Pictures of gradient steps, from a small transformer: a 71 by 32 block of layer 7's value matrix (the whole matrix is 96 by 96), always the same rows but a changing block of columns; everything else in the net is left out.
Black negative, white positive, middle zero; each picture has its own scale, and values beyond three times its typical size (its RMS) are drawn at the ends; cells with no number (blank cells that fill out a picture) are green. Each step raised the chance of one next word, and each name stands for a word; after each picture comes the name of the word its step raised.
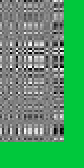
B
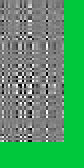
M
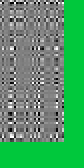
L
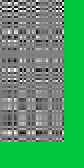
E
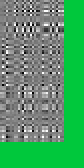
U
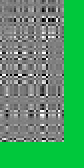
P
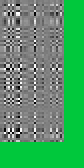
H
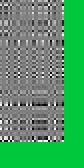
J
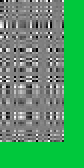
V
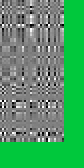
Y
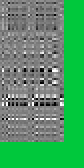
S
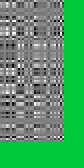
M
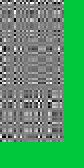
L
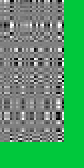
V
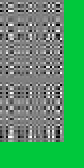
U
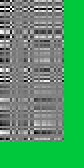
E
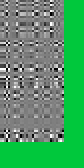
H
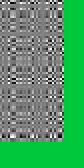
L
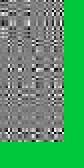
H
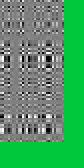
B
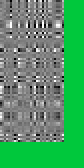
V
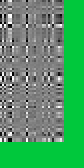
Y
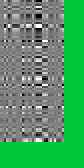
Y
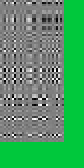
S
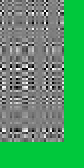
H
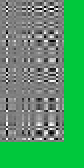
E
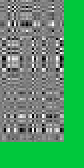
B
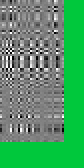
B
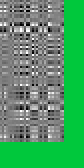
U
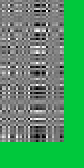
U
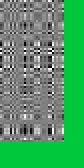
B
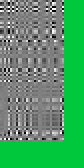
E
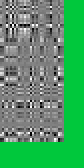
Y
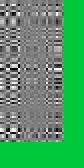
H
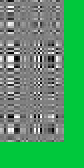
B
